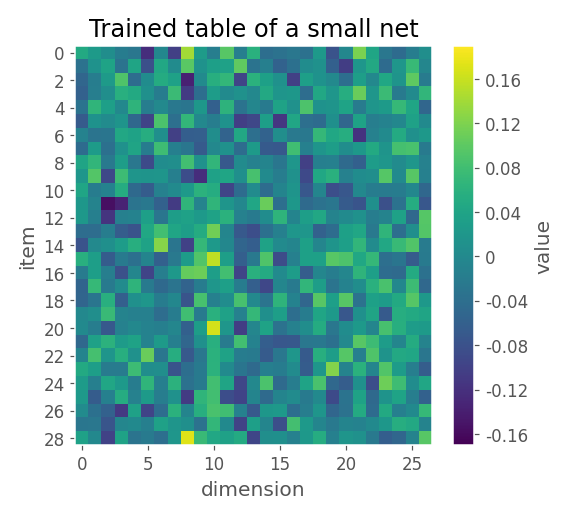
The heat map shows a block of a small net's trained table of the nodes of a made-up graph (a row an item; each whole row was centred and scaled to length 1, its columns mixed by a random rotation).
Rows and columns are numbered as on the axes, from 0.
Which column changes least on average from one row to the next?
22
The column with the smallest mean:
12
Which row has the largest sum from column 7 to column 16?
16
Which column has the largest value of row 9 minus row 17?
13
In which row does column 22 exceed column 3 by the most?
11
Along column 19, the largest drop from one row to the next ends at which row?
24
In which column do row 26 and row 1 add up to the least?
5
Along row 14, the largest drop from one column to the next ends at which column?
7
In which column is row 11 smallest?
2
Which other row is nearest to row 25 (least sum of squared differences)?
10
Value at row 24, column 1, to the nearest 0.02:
-0.02
